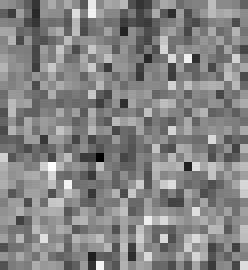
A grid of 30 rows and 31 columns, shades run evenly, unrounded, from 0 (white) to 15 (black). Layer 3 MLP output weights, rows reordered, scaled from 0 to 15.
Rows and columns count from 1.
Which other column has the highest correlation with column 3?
6
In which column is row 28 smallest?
24
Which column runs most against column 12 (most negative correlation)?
5
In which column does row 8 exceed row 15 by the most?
22
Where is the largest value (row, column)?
18, 13
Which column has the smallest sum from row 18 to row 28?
31
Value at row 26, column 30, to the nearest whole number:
7
